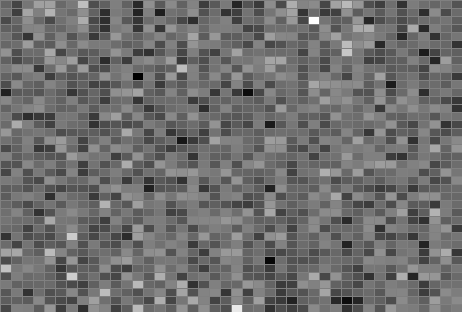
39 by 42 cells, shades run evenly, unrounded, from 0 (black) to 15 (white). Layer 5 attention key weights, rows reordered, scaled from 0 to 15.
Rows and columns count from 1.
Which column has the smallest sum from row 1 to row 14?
13
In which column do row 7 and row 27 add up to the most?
32
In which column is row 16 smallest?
25
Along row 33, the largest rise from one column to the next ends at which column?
26
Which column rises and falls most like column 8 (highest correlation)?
27
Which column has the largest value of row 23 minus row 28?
39
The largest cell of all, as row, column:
3, 29
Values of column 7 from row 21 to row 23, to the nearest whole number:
7 8 6
